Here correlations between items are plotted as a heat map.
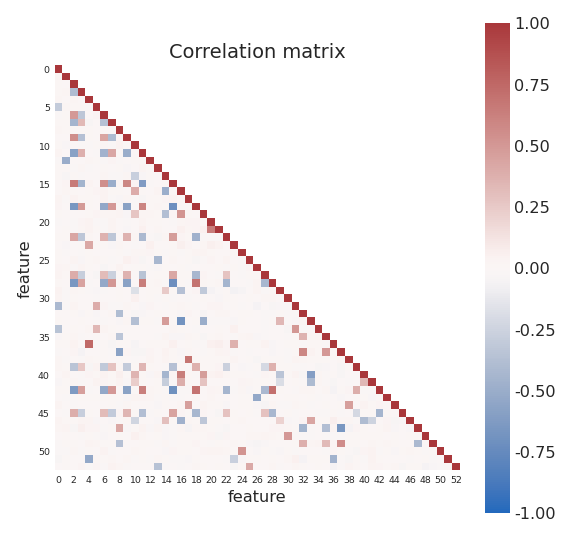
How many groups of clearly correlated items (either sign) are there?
12
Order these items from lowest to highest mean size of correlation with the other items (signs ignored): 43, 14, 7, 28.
43, 14, 7, 28
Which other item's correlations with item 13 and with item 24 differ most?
50
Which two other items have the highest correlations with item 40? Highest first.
16, 19
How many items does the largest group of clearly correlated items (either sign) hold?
14
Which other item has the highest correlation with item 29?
33
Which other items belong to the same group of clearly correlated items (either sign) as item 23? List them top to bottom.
4, 36, 51
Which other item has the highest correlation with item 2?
15
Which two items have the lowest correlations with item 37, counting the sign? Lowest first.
47, 8
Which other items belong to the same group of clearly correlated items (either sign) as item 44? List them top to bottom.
17, 38
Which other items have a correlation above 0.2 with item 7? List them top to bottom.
3, 11, 18, 28, 39, 42
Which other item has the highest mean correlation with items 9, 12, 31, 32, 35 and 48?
37
